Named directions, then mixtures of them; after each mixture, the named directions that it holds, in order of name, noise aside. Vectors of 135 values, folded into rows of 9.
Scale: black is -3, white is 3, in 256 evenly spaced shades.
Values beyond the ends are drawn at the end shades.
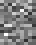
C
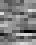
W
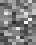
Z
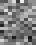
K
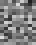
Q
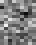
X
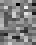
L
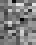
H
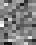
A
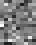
A.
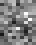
K, L, Z.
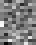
A.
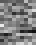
C, W.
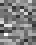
C.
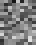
K.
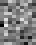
A, H, Z.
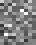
C, Z.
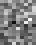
Z.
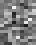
A, C, Z.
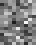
Z.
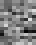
W, Z.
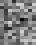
H.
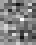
H, W.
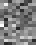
A, Z.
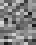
A, C.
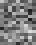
C, K, W.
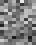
K.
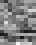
K, W.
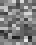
K, L.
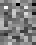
L.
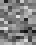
K, L, W.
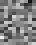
Q.
